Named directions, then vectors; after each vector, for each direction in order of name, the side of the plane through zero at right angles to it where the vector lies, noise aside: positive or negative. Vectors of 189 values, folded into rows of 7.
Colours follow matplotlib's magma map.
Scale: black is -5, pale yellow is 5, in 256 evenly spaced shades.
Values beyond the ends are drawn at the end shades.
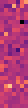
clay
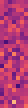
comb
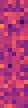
positive, negative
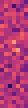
negative, negative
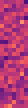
negative, positive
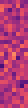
negative, positive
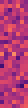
negative, positive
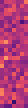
positive, negative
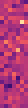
negative, negative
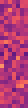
positive, negative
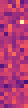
negative, positive
